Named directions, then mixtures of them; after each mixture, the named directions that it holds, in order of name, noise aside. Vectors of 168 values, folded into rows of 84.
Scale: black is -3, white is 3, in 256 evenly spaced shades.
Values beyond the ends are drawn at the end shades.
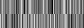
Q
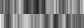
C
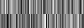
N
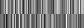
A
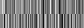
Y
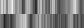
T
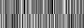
Q.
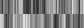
C.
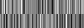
A, Q, Y.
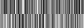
A, T, Y.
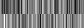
A, T, Y.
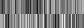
C, Y.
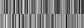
A.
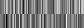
A.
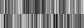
A, C, Y.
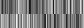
C, N, Q.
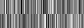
A, N, Q.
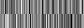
N, Y.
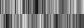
A, C, T.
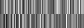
A.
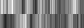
T.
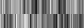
C, T, Y.
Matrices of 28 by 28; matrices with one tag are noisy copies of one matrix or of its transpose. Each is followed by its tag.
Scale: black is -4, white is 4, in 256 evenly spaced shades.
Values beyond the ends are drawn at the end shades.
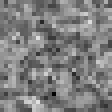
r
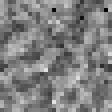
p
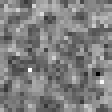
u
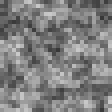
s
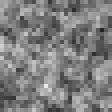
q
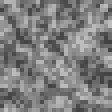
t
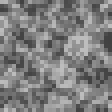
t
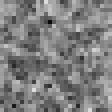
u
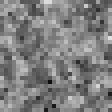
q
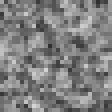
r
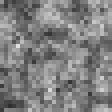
s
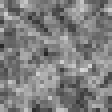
t
